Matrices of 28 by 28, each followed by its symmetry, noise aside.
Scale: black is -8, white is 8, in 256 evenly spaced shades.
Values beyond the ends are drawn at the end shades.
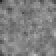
symmetric.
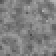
symmetric across the other diagonal.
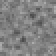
same after a half turn.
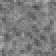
symmetric.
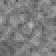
symmetric across the other diagonal.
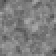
symmetric across the other diagonal.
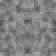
mirrored left to right.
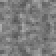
mirrored top to bottom.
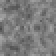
mirrored top to bottom.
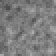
symmetric.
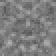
mirrored left to right.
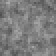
same after a half turn.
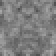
mirrored left to right.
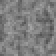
mirrored top to bottom.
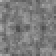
mirrored top to bottom.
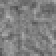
antisymmetric.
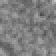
symmetric across the other diagonal.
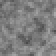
symmetric.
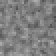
antisymmetric.
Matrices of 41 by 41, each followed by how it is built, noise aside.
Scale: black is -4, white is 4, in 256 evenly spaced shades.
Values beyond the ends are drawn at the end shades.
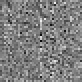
uneven columns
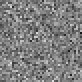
noise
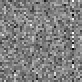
uneven columns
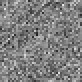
Hankel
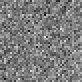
Hankel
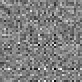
low rank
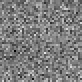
repeating columns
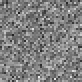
Hankel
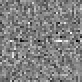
uneven rows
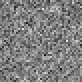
Hankel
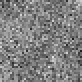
smooth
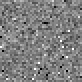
sparse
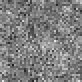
smooth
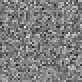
repeating columns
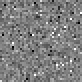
sparse
